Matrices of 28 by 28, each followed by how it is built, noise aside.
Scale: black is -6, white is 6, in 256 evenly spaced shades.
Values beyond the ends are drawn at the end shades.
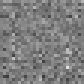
low rank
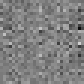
low rank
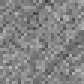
Hankel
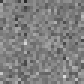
uneven columns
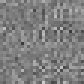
low rank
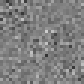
block diagonal
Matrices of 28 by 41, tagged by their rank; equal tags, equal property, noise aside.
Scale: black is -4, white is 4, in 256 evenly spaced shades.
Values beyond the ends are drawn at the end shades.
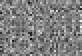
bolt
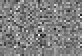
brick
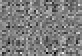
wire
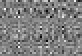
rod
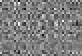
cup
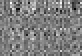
cup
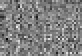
bolt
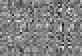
bolt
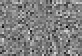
brick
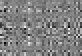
cup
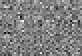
wire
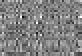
cup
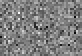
bolt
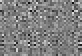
rod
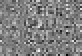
bolt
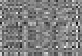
cup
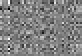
cup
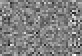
bolt
